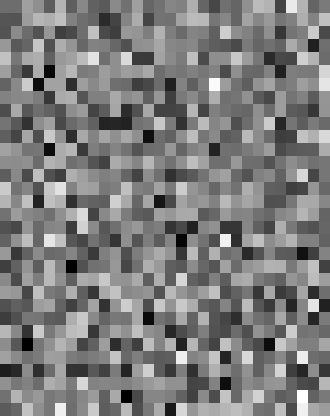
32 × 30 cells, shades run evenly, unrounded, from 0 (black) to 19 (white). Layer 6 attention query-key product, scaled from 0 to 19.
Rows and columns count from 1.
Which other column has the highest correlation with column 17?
23
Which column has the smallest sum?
16
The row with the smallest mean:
29
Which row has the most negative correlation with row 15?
14
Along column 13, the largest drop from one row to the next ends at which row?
27
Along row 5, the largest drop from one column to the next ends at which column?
13
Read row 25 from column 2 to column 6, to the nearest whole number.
6 9 9 7 7
